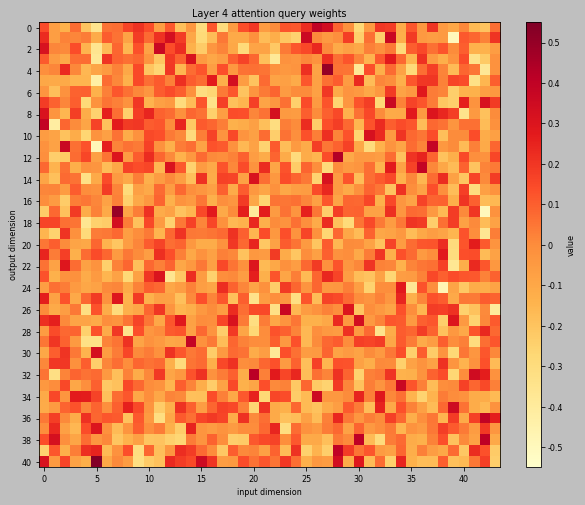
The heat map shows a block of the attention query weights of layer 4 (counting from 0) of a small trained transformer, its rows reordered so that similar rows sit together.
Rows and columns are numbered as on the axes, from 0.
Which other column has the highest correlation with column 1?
30
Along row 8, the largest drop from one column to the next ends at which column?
40
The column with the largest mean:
28
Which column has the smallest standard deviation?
3
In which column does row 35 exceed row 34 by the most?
21
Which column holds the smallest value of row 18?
4
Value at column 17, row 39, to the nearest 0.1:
-0.2
